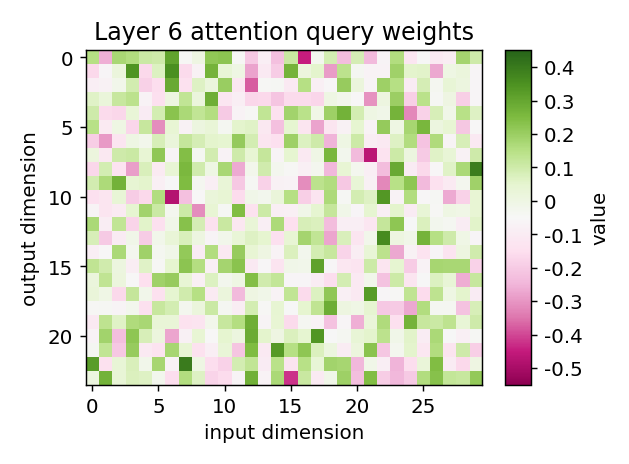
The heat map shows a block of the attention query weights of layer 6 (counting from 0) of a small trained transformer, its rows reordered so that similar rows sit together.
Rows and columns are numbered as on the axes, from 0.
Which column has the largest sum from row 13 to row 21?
12
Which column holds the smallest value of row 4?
24
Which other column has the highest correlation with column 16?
19
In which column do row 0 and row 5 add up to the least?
16
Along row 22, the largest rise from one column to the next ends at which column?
7
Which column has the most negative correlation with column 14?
9
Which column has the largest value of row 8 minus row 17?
29
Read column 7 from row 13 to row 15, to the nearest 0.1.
0.1 0.2 0.2
